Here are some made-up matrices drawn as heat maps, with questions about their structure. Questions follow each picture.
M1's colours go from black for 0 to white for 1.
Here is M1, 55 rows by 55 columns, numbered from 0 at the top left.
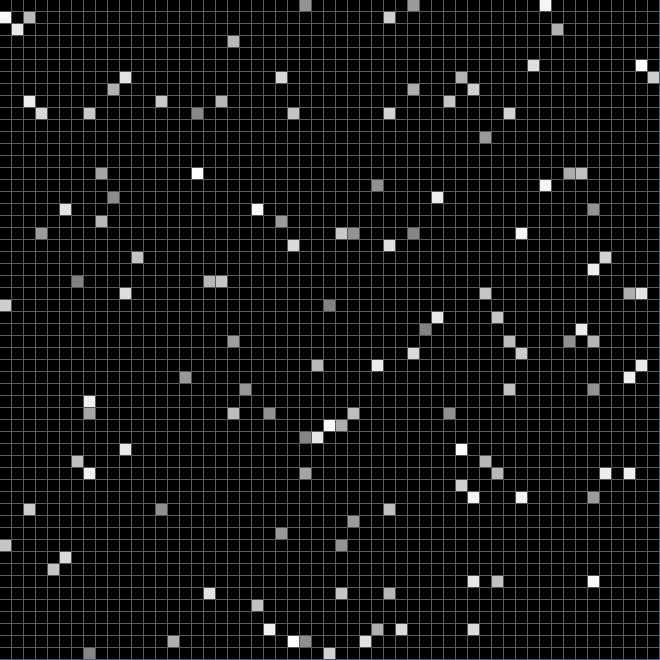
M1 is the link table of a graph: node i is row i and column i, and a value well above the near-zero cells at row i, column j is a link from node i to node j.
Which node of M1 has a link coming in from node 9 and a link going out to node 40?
node 24
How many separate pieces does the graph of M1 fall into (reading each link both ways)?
3
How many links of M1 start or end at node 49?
9
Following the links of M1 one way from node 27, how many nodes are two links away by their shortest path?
4
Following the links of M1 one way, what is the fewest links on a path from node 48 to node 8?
6
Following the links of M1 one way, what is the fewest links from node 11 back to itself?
7
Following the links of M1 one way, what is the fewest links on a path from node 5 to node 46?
5
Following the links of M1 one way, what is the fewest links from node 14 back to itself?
5
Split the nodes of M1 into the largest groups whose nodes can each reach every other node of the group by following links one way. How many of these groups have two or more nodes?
1
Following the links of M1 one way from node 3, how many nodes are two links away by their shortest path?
4
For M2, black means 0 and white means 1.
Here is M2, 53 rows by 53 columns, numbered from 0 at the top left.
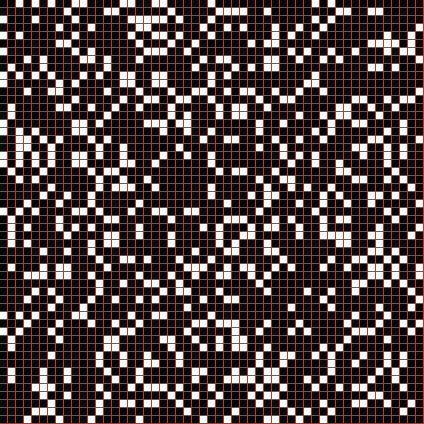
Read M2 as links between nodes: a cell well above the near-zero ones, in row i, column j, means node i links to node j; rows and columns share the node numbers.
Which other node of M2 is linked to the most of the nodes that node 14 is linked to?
node 29
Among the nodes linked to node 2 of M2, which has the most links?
node 19
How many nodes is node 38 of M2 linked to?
7
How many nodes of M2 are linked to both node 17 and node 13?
4
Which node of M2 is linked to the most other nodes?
node 33
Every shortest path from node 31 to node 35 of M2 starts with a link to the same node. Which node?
node 5
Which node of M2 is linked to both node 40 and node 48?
node 50
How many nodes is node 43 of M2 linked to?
11
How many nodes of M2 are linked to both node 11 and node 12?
0
